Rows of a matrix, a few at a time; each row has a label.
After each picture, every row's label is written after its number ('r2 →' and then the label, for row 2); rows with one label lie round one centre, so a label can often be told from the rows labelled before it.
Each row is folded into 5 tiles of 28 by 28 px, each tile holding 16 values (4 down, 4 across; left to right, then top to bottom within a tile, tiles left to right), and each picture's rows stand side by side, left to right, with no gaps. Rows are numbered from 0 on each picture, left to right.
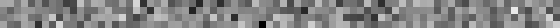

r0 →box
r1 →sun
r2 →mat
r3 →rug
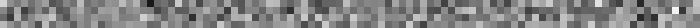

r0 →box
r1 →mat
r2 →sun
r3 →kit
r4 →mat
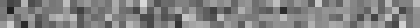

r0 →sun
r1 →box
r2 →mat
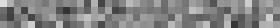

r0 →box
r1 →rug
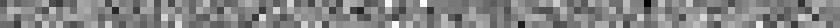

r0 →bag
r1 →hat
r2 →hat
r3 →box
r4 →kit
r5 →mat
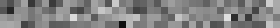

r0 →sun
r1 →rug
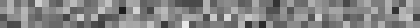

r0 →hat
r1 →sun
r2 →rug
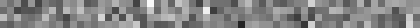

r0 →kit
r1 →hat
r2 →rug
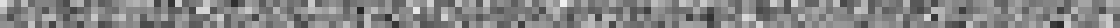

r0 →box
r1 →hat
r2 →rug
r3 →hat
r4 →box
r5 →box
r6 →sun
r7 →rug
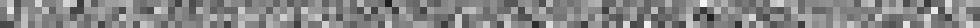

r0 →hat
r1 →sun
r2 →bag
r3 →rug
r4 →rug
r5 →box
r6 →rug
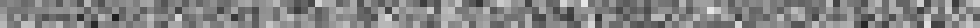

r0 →mat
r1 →rug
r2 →mat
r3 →bag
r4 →box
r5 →hat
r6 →rug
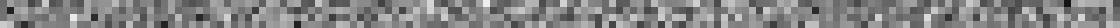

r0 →sun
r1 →rug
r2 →mat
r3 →hat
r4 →box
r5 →bag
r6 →rug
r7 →kit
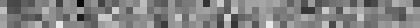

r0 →mat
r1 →rug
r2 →kit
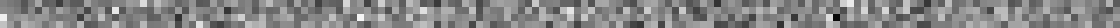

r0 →mat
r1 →box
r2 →kit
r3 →bag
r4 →bag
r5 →rug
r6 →hat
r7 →sun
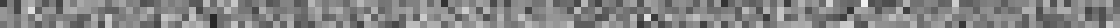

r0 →bag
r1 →bag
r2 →rug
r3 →kit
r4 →sun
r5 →kit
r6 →sun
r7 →kit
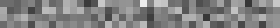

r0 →kit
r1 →box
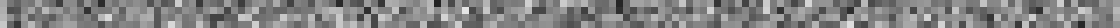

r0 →mat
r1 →mat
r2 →mat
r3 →hat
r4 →box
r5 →hat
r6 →sun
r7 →box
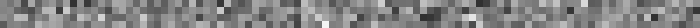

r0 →kit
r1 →mat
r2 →bag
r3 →box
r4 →sun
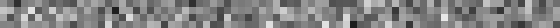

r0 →bag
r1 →rug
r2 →bag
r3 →hat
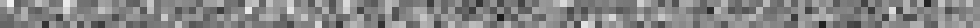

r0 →hat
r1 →hat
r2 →hat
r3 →mat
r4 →box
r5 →sun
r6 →kit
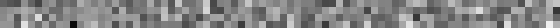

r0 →bag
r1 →hat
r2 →rug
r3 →rug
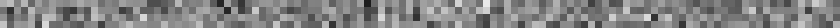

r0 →box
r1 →mat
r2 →kit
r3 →hat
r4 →sun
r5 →kit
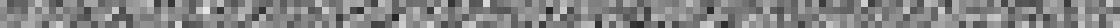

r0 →mat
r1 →hat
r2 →hat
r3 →sun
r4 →box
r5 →sun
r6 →sun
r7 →kit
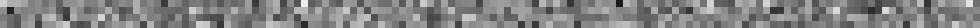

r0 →box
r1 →rug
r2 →sun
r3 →box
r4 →mat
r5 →hat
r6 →kit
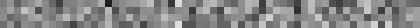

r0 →bag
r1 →hat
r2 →bag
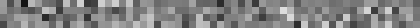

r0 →kit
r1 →mat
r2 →bag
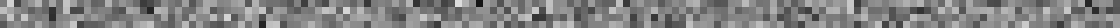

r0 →hat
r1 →sun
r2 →kit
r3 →mat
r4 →rug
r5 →mat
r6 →hat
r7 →bag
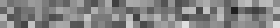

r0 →rug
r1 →kit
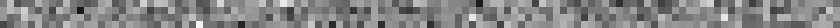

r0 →hat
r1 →box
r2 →box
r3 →box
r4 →mat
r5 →hat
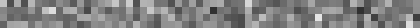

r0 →kit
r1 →hat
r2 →rug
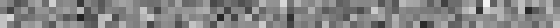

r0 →mat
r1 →mat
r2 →box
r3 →kit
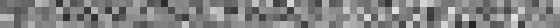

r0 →mat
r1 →kit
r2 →sun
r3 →box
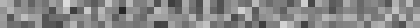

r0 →hat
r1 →sun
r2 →sun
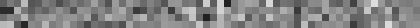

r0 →sun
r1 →kit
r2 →bag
